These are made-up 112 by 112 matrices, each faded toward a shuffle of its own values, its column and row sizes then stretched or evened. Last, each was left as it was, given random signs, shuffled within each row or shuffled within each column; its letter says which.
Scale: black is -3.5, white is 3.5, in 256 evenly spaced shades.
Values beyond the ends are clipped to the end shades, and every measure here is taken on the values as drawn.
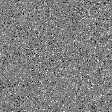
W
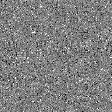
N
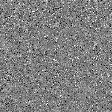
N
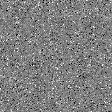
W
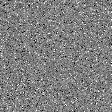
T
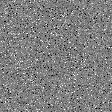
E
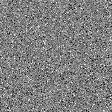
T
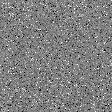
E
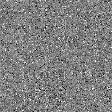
N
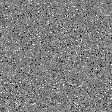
E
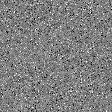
T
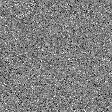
E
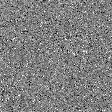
E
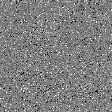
N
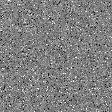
W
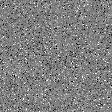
W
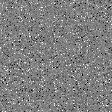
N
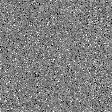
T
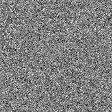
T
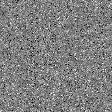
T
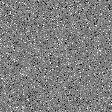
T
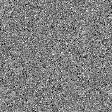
T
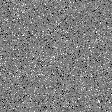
E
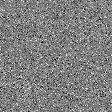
E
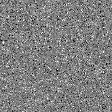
N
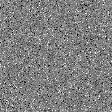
T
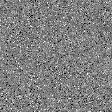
N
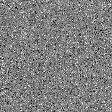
T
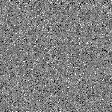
N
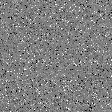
E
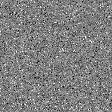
E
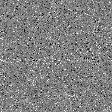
W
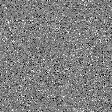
E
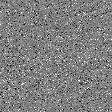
W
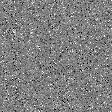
T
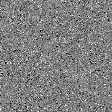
W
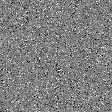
T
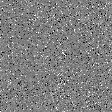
W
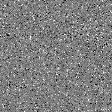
W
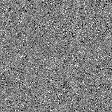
N
